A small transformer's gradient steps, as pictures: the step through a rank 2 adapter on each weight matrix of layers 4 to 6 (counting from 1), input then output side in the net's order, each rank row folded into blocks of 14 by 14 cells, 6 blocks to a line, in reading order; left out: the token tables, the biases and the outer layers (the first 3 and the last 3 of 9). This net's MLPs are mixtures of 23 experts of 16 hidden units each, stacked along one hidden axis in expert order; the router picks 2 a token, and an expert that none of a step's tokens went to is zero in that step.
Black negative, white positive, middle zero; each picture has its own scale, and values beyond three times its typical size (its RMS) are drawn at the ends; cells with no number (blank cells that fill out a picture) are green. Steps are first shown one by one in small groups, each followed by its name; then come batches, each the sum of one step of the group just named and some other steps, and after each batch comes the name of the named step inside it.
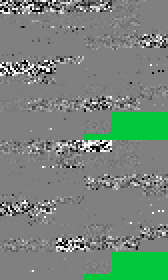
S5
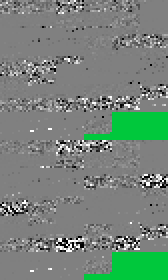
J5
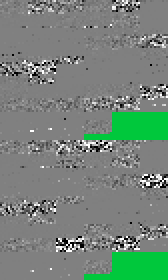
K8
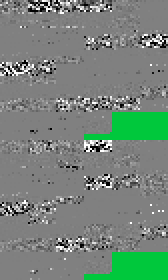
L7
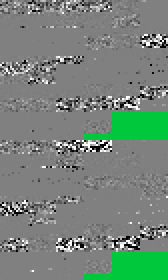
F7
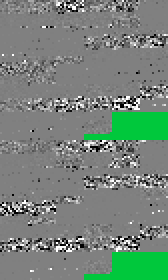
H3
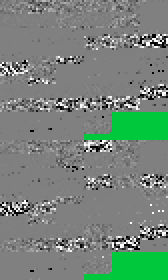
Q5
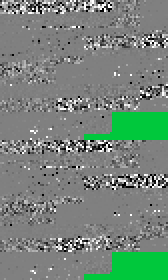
J5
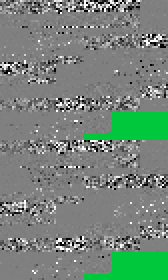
F7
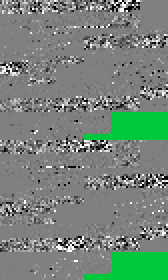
Q5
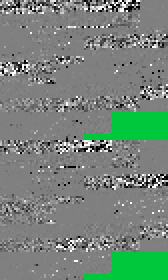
S5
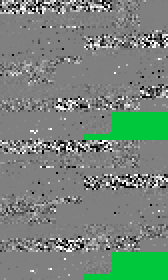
J5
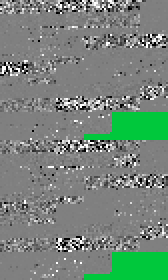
H3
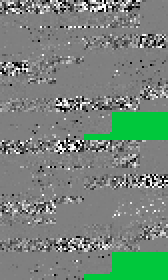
H3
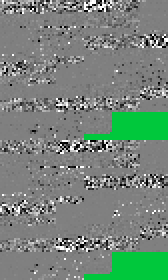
Q5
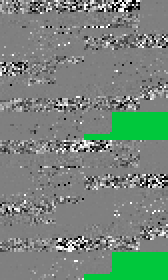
L7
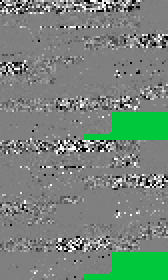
H3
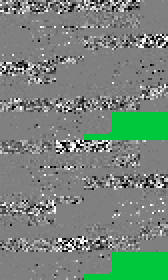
S5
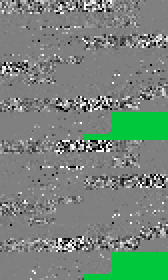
F7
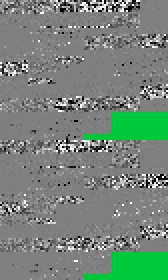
Q5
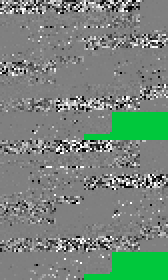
H3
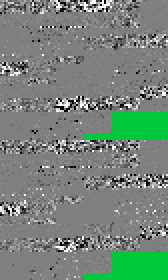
Q5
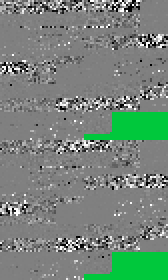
K8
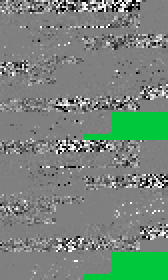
L7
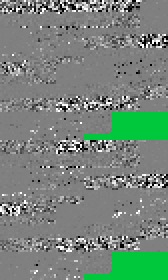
J5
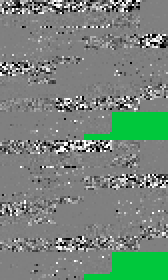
S5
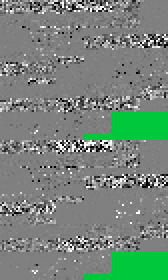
F7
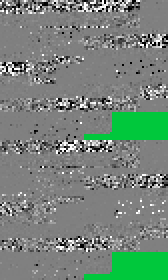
S5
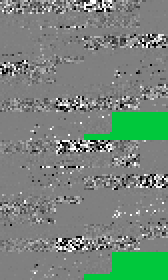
K8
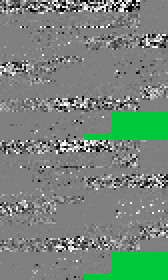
L7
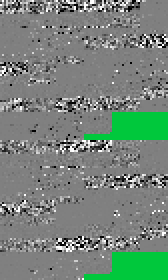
Q5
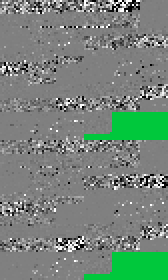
K8
